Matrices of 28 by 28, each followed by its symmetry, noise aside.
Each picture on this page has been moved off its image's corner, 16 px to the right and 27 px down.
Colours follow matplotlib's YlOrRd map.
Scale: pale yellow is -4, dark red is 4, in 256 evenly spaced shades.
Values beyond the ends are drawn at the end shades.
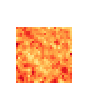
symmetric across the other diagonal.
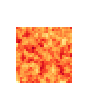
no symmetry.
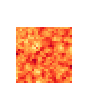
symmetric.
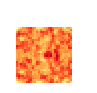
mirrored top to bottom.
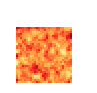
no symmetry.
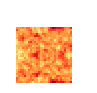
mirrored top to bottom.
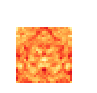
mirrored left to right.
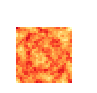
symmetric across the other diagonal.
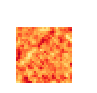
antisymmetric.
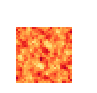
same after a half turn.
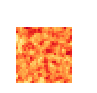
antisymmetric.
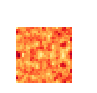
mirrored top to bottom.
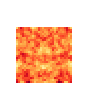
mirrored left to right.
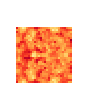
mirrored top to bottom.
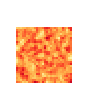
no symmetry.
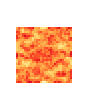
same after a half turn.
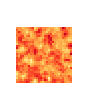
antisymmetric.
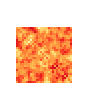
symmetric.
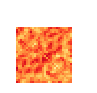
symmetric.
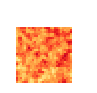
antisymmetric.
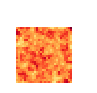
symmetric across the other diagonal.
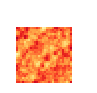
symmetric.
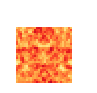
mirrored left to right.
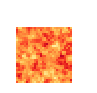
antisymmetric.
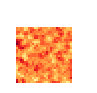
no symmetry.
